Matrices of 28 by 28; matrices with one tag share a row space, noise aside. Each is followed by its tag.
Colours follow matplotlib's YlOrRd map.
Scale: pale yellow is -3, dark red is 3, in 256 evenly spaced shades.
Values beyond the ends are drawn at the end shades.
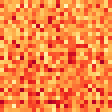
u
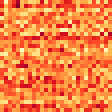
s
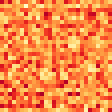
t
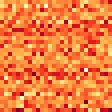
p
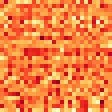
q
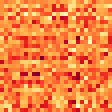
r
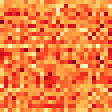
u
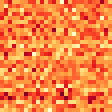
p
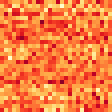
s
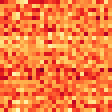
s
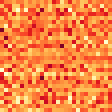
s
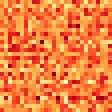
t
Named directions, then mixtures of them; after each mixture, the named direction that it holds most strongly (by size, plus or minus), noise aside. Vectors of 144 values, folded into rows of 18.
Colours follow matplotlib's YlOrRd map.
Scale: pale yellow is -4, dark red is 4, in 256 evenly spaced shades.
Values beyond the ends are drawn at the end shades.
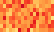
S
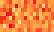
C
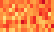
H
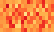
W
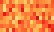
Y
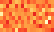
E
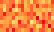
Y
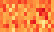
H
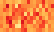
W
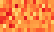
C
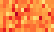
H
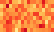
E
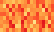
W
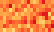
H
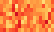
H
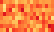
Y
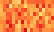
W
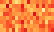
E
